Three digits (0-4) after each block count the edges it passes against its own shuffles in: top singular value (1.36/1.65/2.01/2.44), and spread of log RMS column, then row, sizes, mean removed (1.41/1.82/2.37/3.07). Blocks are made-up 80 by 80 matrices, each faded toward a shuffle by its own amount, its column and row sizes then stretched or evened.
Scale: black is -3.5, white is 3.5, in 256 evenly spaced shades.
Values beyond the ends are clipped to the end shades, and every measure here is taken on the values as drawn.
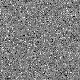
1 0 0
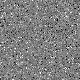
1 0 0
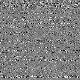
0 0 4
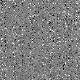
0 3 1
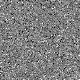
0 0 1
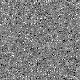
2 0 1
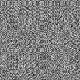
4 0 0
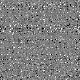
0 2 3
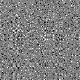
3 1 1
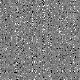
2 3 1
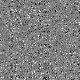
2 2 1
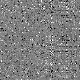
2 2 2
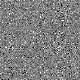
2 2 2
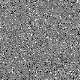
0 1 1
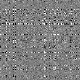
3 3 4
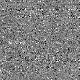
2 1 2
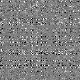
2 3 4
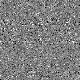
1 0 2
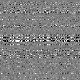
4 0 4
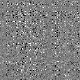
1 3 3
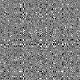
4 3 3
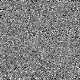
0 0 3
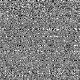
1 0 4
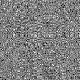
3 0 0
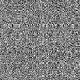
3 0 2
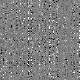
2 4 1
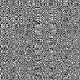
4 2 1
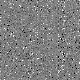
0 2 0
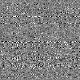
2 1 4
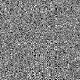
3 2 1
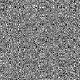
3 3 1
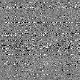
0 1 4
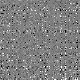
2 3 3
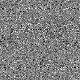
0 0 3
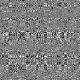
4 1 4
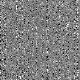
1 4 0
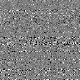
2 1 4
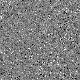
0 1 0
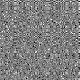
4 1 1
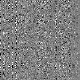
0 4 2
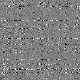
1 2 4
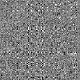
3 3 2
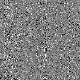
0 3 2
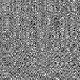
4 1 0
